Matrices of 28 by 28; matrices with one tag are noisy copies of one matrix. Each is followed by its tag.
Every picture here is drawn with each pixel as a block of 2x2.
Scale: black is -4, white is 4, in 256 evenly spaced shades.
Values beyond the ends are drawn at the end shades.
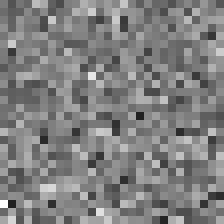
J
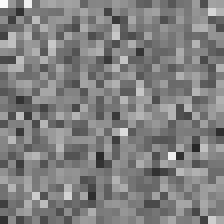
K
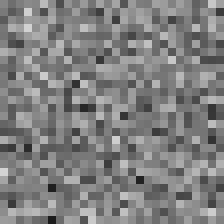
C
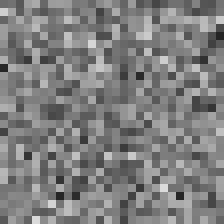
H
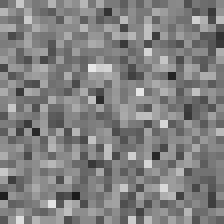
H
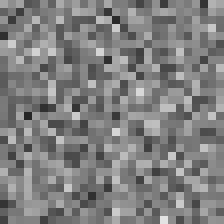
K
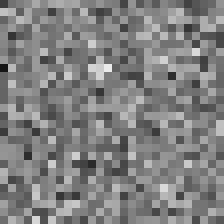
H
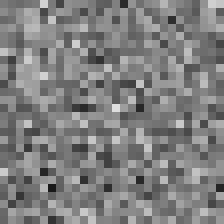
C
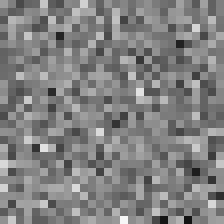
J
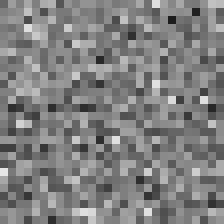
C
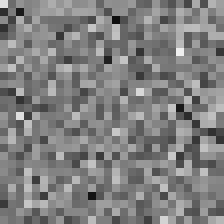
K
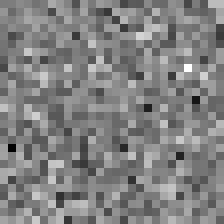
H
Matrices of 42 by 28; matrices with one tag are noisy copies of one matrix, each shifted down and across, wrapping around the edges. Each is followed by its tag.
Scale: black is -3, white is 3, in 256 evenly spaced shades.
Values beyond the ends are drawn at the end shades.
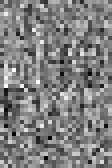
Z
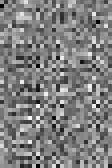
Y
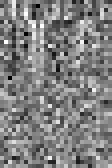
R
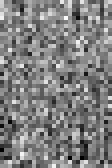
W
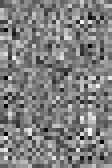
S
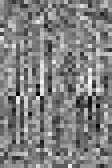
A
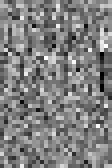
Z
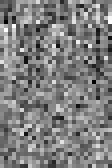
R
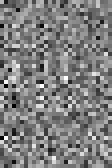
S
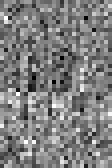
W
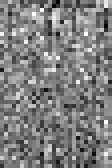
W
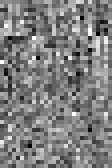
R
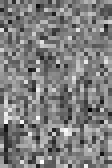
Z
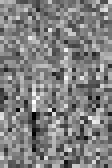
Z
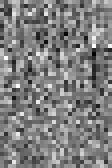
Z
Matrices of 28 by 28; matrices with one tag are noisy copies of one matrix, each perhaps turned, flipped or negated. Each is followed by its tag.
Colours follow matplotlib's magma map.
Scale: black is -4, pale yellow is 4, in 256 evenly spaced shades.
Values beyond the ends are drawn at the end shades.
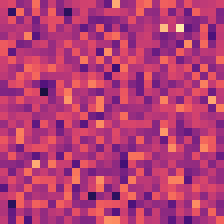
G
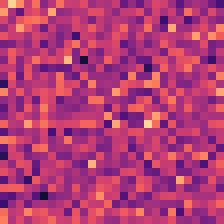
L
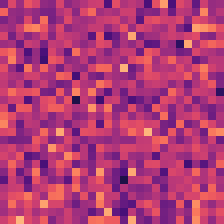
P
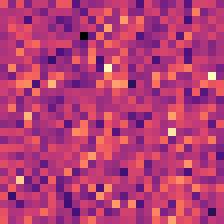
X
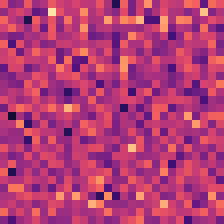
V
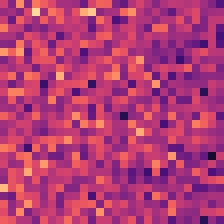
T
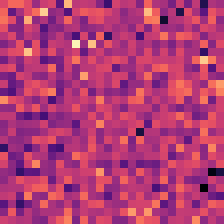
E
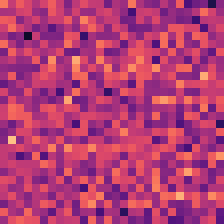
L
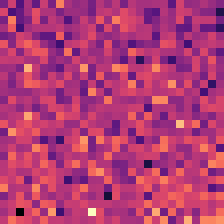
T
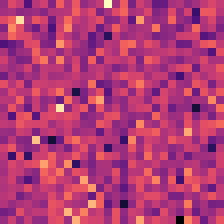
X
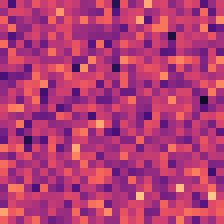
V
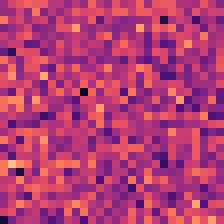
E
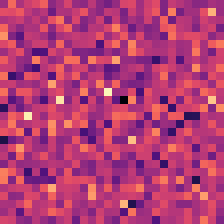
G
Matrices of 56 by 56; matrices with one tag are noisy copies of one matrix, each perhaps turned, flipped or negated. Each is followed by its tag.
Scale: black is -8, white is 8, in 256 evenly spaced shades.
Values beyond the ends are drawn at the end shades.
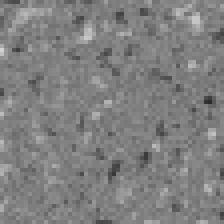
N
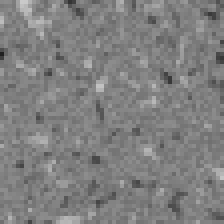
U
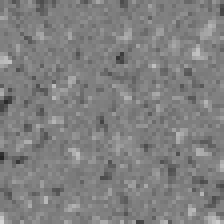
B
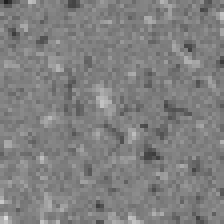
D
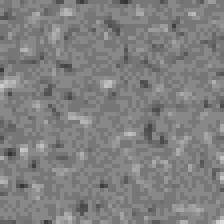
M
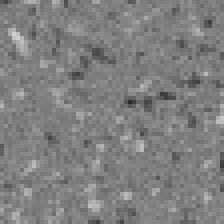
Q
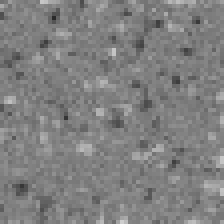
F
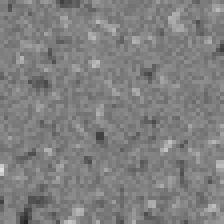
U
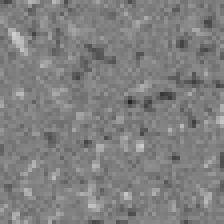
Q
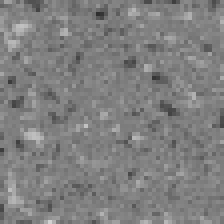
N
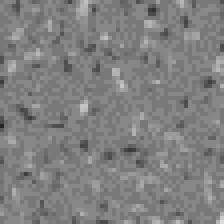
M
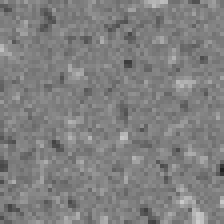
U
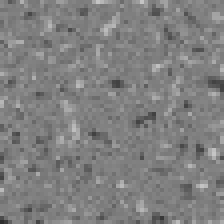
M
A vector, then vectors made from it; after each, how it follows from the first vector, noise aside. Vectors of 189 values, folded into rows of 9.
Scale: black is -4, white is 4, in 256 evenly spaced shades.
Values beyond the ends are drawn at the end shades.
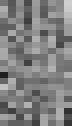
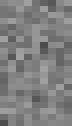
wrapped around, shrunk.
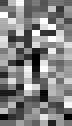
wrapped around, negated, scaled up.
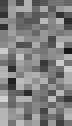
reversed.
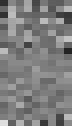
reversed, partly zeroed.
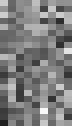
reversed, negated.
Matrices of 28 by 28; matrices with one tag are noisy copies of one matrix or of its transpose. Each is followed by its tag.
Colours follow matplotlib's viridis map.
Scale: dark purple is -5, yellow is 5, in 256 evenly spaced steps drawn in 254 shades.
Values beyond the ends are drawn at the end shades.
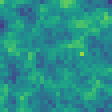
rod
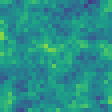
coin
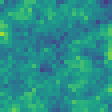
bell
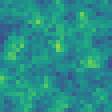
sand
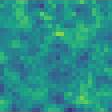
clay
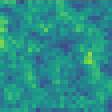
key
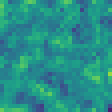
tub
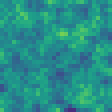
clay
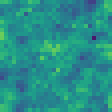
coin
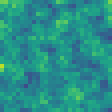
tub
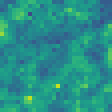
bell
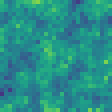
coin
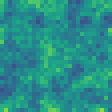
coin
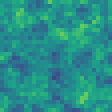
clay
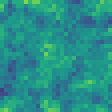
coin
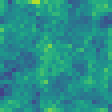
coin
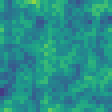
coin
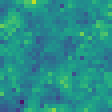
bell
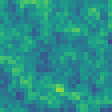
key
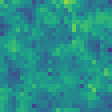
rod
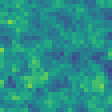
clay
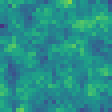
rod
